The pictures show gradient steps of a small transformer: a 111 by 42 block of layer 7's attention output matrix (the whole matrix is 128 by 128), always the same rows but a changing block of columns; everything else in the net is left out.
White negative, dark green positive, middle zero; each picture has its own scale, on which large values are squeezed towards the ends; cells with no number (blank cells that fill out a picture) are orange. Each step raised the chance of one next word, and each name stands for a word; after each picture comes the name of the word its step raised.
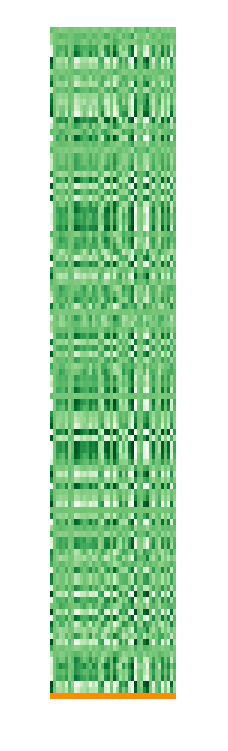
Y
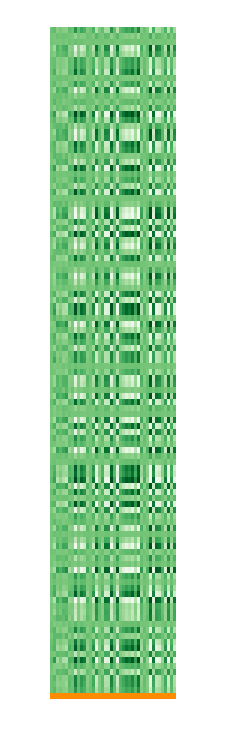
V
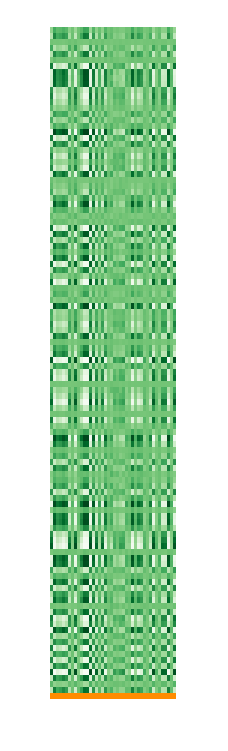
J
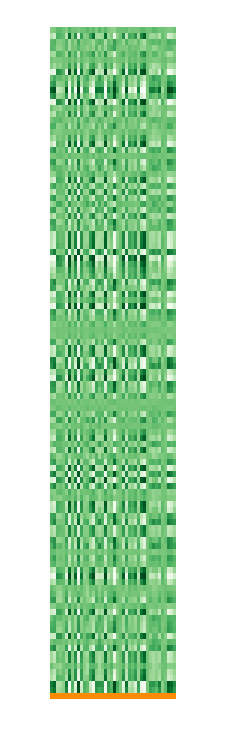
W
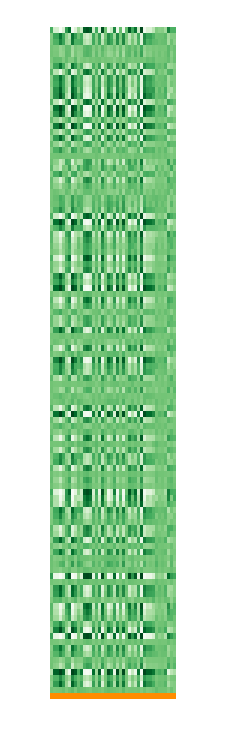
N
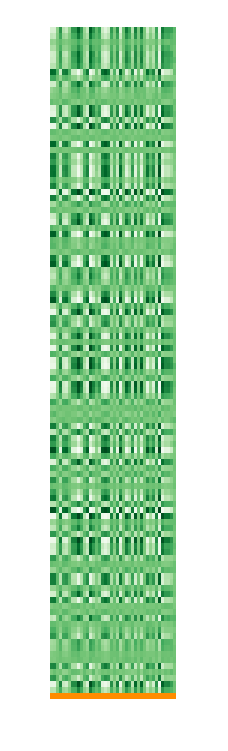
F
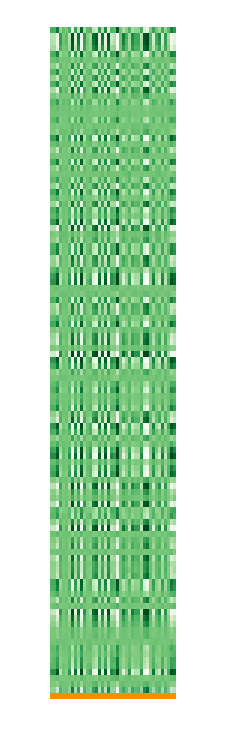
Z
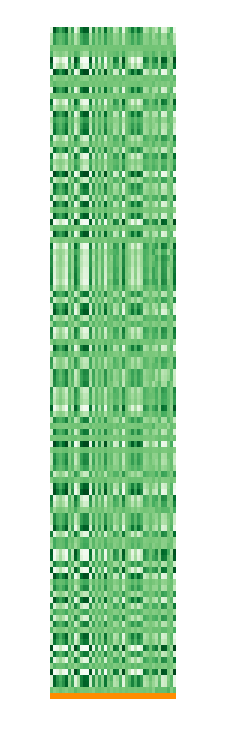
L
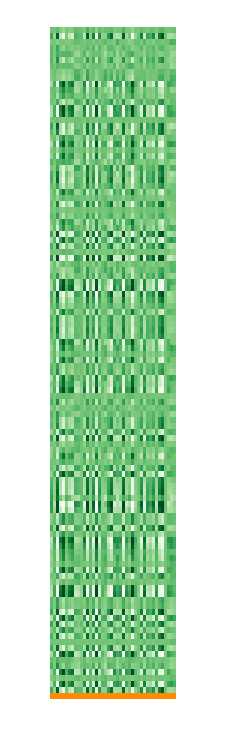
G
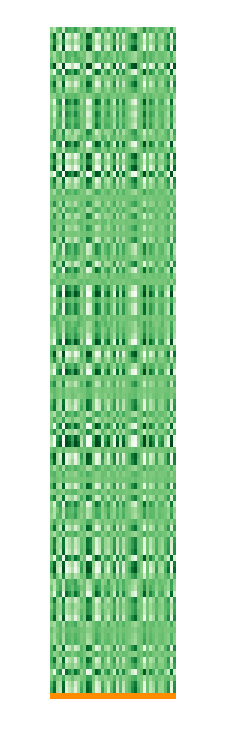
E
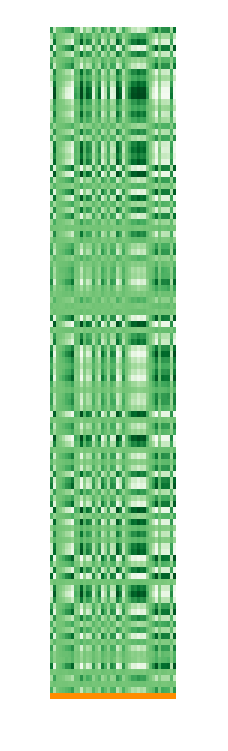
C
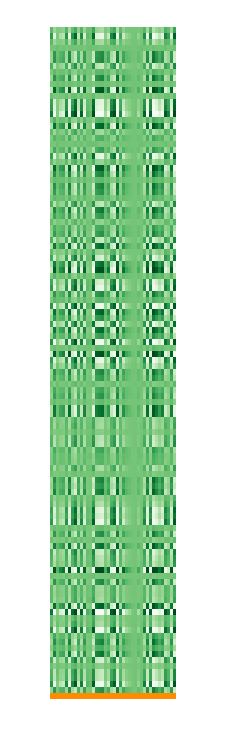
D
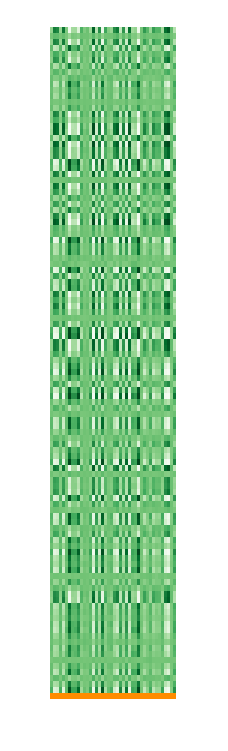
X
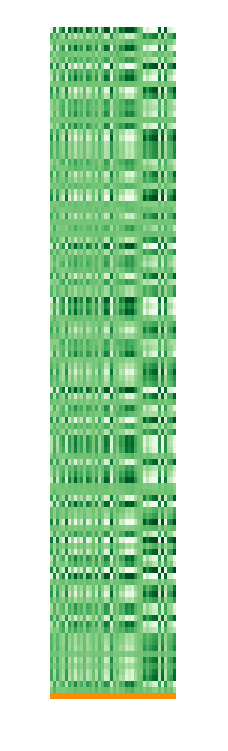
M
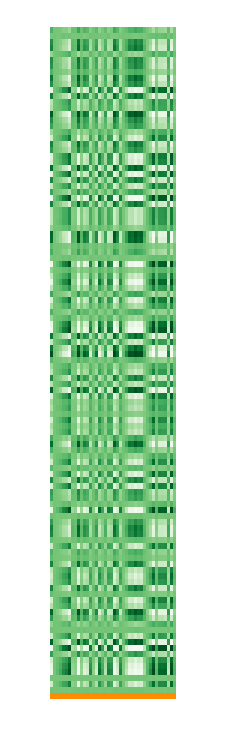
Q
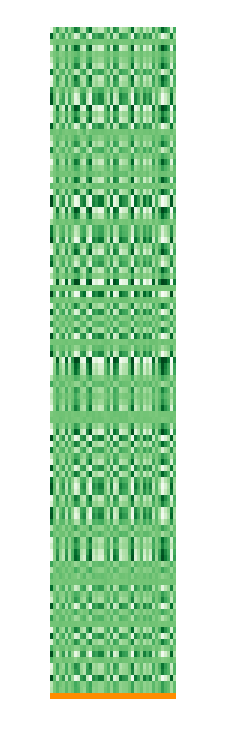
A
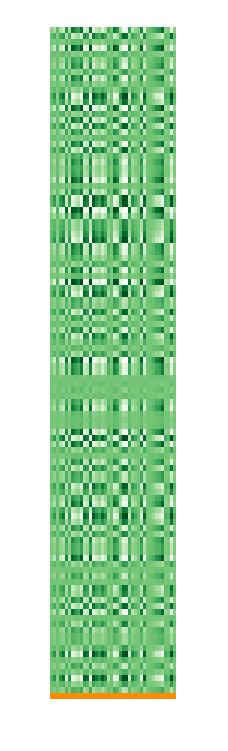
A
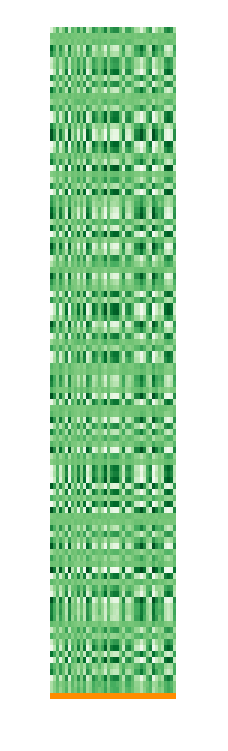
V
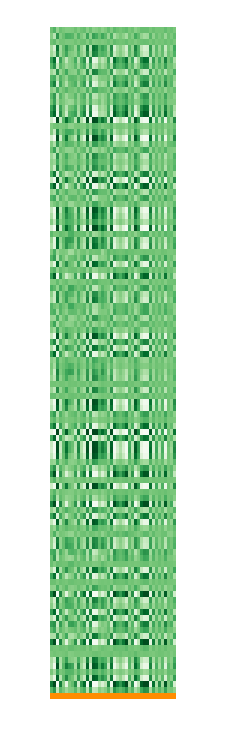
Y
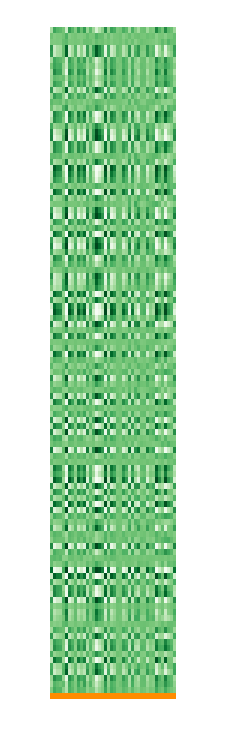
V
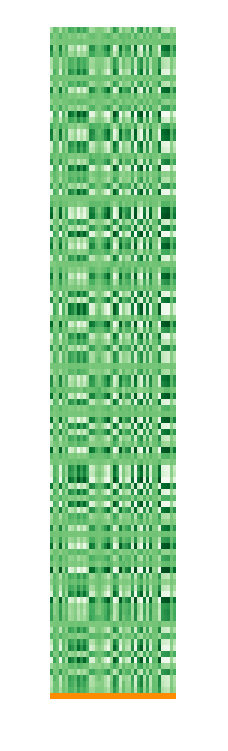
V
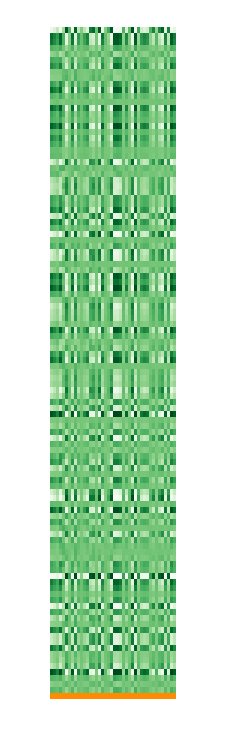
N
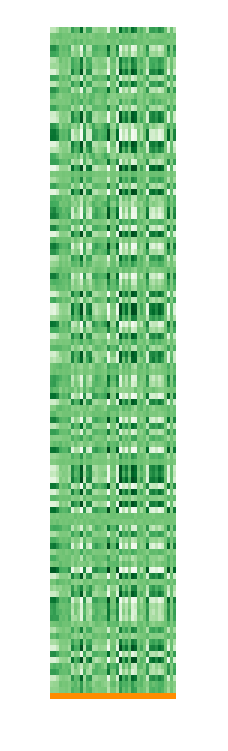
V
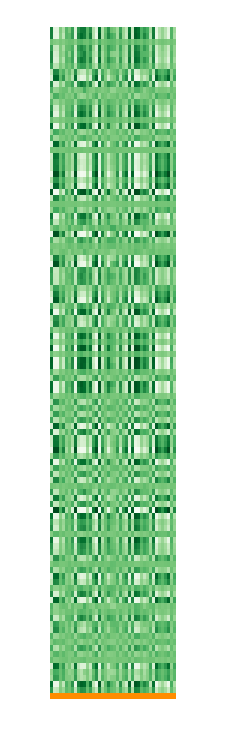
F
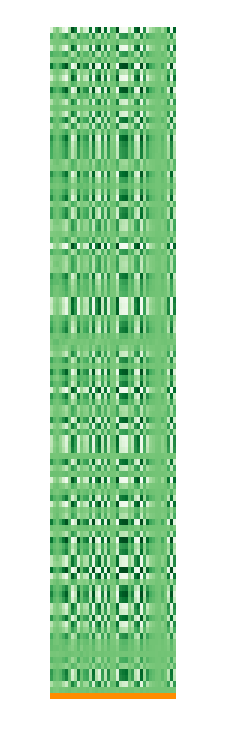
M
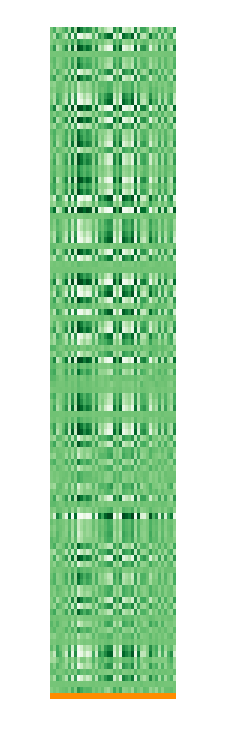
A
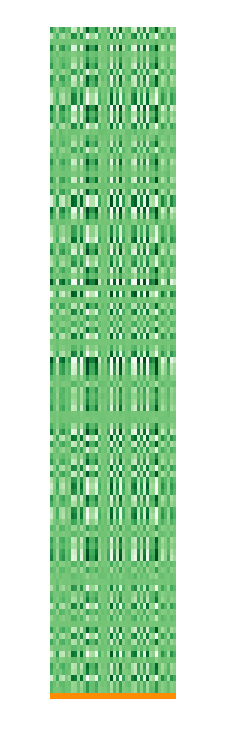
A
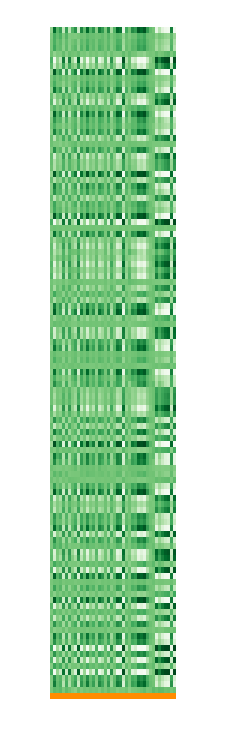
L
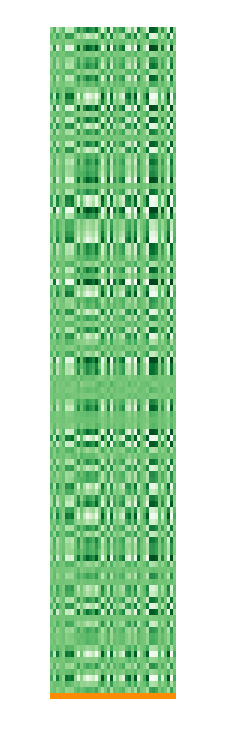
A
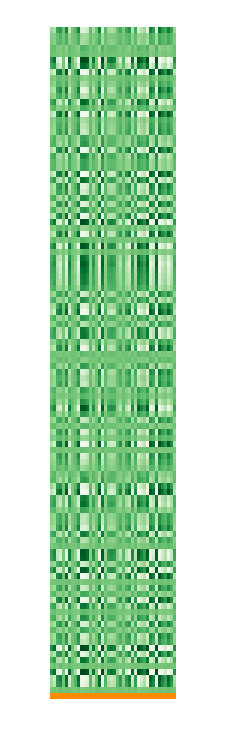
L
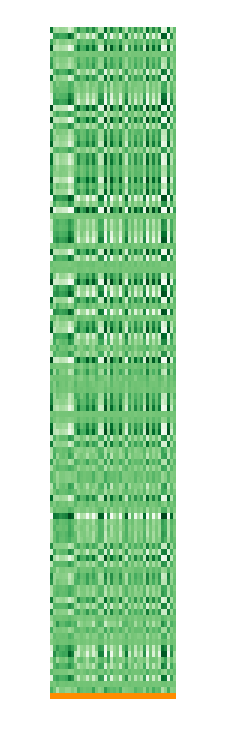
A
